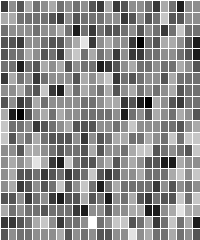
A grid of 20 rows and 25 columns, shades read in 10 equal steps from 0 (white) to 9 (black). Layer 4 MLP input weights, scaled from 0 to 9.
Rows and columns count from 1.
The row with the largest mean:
17
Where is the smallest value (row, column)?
19, 12
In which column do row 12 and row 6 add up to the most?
13
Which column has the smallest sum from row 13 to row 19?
23
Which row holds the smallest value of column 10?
5
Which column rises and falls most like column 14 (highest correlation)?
9
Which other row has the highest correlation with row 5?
4
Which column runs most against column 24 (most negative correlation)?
11
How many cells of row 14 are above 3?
17
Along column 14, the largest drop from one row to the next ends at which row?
7
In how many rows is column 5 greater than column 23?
8
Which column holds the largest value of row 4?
18
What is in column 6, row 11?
6
